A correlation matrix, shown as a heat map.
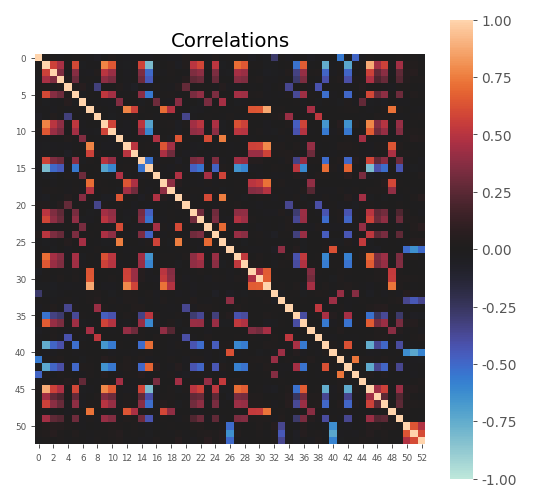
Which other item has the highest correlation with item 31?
7
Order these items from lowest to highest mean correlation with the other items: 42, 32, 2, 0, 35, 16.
42, 35, 0, 32, 16, 2
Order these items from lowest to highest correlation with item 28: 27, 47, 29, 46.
29, 46, 47, 27
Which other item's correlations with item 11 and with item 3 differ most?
25
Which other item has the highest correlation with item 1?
45
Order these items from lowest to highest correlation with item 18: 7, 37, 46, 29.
46, 37, 29, 7
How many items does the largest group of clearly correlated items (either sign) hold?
21
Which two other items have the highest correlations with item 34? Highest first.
38, 8
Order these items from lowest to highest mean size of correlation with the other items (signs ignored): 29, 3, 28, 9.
29, 3, 28, 9
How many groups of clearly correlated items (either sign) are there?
6
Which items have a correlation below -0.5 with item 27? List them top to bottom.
15, 39, 42
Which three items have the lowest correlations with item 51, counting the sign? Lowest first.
40, 26, 33
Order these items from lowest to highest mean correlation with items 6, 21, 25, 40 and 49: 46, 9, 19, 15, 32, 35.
15, 35, 32, 46, 9, 19
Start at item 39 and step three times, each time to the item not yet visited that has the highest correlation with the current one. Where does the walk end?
35
